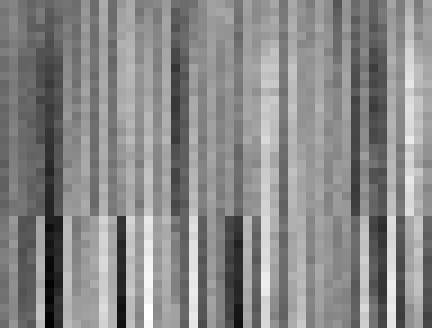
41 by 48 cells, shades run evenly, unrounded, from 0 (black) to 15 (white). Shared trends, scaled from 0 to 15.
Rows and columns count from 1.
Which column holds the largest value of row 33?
17
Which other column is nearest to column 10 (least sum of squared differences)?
24
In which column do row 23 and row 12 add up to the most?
46
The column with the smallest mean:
6
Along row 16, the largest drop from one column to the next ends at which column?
20
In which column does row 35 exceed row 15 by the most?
5
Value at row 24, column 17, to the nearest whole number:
11
